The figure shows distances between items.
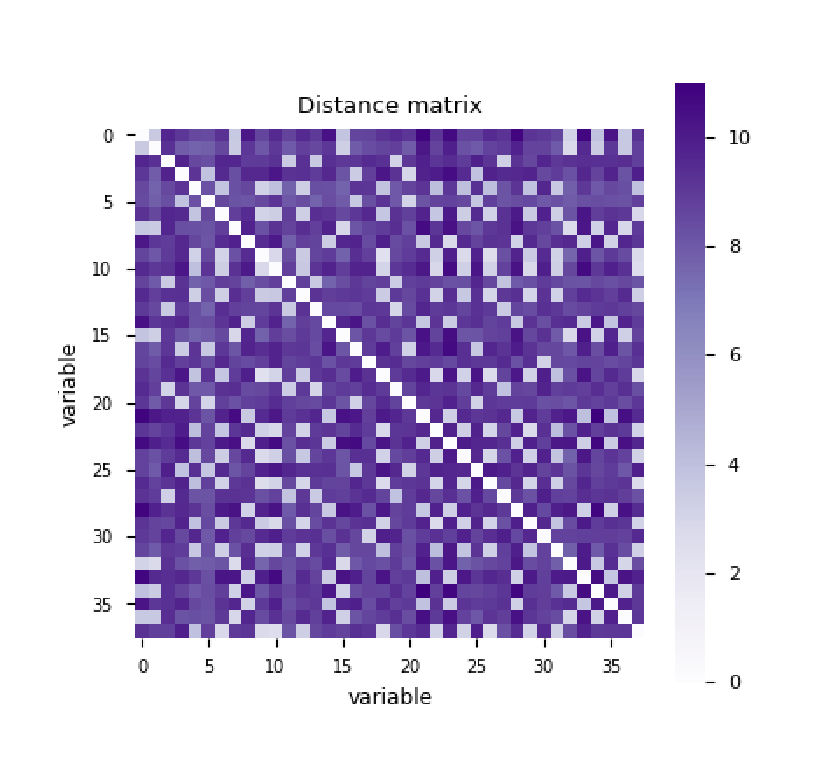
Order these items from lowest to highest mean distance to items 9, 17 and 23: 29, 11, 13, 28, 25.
28, 29, 11, 13, 25
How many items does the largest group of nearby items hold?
12
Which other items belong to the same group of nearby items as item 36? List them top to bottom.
0, 1, 7, 15, 32, 34
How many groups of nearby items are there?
6
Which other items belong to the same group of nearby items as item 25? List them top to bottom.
3, 5, 16, 20
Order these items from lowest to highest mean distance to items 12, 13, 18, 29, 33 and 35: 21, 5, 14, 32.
14, 21, 5, 32
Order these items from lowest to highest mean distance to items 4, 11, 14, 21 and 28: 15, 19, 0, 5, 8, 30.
8, 19, 5, 30, 15, 0
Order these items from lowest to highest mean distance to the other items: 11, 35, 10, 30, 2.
10, 11, 35, 2, 30
